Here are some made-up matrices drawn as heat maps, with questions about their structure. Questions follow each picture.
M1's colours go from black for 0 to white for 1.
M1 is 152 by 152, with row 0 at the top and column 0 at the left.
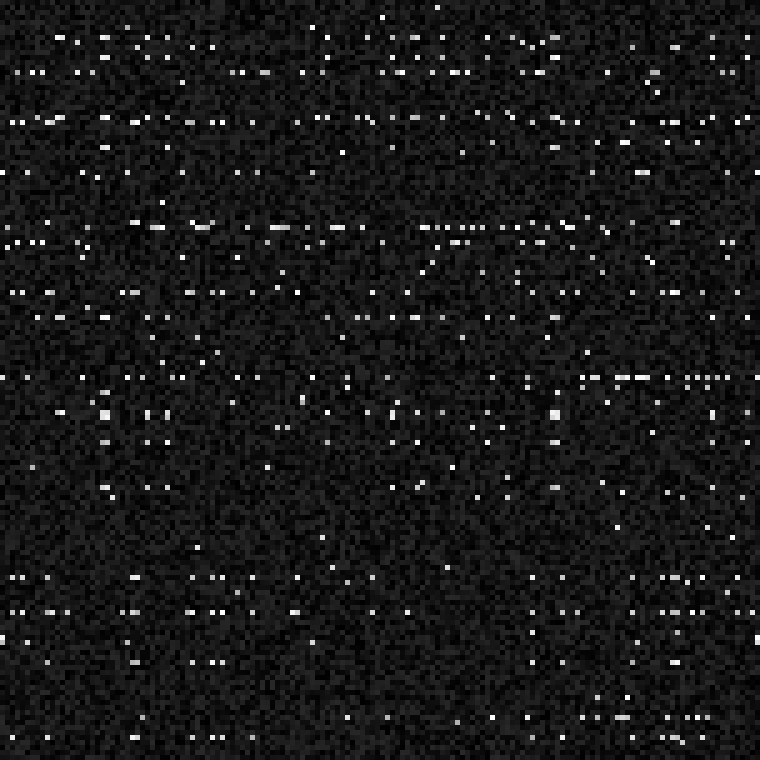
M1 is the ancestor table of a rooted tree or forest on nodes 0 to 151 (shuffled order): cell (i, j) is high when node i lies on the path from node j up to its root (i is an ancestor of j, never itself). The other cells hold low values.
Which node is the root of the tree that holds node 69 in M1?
75
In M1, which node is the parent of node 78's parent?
83
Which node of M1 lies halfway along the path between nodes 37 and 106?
132
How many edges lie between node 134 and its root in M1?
8
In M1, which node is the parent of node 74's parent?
24
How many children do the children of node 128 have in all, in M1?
4
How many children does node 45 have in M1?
8
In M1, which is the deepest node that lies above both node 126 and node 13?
122
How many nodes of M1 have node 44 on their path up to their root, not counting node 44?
10
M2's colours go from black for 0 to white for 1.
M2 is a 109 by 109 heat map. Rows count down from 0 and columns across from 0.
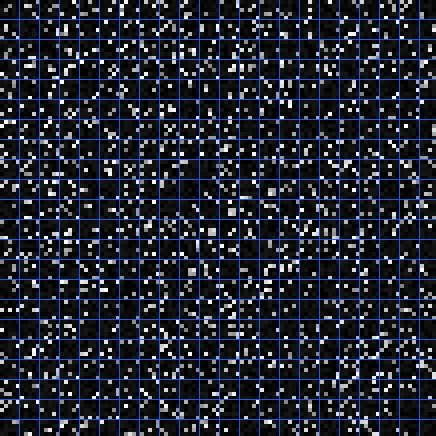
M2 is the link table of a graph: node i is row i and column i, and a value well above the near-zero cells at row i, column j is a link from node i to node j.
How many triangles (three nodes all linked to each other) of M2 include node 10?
8
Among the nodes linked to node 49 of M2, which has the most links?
node 16
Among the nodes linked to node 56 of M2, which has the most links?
node 36
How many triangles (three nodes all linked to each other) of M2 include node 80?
2
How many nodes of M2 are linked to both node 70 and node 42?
1
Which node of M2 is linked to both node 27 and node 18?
node 28
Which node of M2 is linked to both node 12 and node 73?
node 107
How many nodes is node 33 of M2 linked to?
11
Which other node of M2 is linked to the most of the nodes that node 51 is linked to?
node 91
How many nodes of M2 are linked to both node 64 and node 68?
0
